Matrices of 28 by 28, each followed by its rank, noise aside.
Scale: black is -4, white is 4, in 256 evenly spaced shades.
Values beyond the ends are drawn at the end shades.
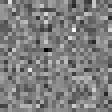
six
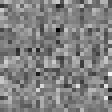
five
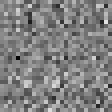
five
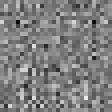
five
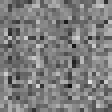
five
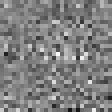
five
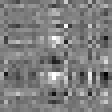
two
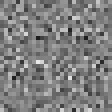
six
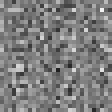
six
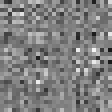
four
